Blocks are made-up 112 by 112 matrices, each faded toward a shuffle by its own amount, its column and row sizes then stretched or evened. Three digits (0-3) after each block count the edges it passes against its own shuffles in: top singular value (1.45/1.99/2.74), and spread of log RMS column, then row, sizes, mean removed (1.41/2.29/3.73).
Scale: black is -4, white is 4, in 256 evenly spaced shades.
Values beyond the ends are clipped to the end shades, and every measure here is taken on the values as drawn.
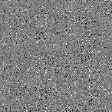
0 2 1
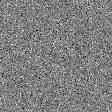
0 0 1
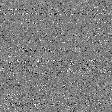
0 0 2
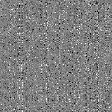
2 2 0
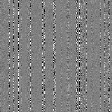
3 3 0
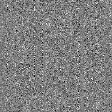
1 2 0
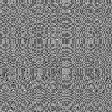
3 1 0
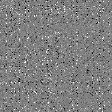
1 2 1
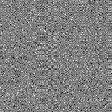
3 0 0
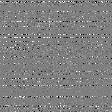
2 1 3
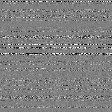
2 0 3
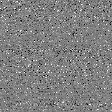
1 0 2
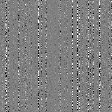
2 3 0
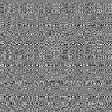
3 0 3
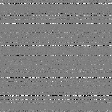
3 0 3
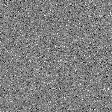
0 0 1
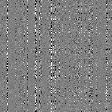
2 3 1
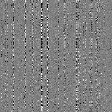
3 3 0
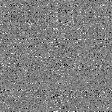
1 0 2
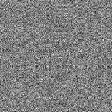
2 0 1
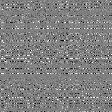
3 0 3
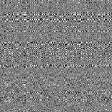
3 1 3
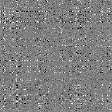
2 2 2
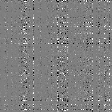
2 3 2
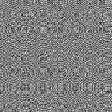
3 0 0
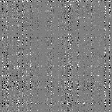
1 3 2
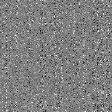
1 2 1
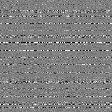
3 0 3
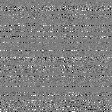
0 1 3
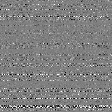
3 0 3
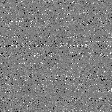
0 0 2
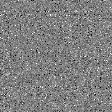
1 1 1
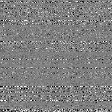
2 1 3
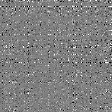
2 2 2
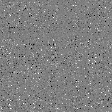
0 1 1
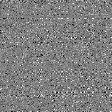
2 1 2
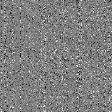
1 2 1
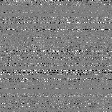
1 0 3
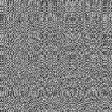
3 2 0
